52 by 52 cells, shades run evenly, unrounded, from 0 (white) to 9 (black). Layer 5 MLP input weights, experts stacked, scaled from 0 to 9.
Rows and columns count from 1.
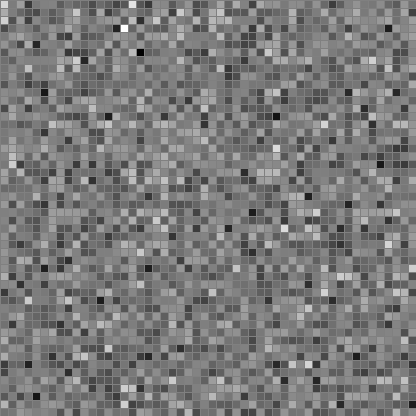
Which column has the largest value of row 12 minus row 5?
44
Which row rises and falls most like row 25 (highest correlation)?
36
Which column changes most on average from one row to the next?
18
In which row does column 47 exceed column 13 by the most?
16
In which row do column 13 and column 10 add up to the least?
2
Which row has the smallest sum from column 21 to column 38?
20
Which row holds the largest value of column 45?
45
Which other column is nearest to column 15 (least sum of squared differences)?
25
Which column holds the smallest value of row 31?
49
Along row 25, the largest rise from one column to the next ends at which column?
39
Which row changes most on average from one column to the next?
23
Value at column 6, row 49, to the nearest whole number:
5
